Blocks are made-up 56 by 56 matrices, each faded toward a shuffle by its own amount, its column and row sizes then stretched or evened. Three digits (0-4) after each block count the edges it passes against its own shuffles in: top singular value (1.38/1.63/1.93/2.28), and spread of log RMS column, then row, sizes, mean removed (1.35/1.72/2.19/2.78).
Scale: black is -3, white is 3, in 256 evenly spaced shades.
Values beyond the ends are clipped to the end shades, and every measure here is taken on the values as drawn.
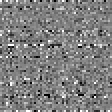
0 2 4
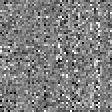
1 3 1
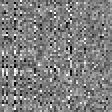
3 4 0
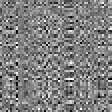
4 4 3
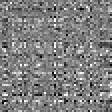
4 3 3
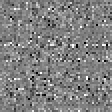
0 2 3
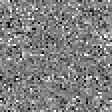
0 1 2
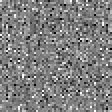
2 2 1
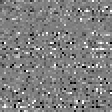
2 0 4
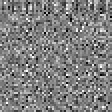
4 2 1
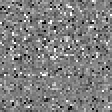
0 1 3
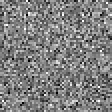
2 0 1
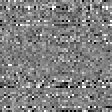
3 0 4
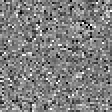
1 0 0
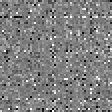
2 3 3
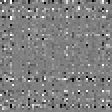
1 3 4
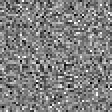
3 0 0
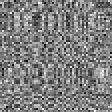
4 0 2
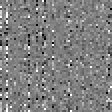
2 4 0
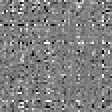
2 4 4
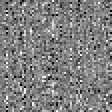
2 4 0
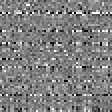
4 0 4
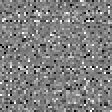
3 1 3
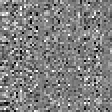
3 4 0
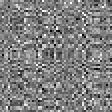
4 2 0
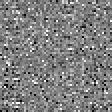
2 1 0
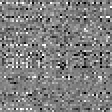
4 1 4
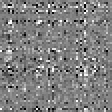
2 4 4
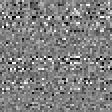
3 0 4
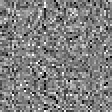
3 2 0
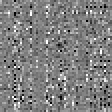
2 4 2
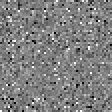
1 1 2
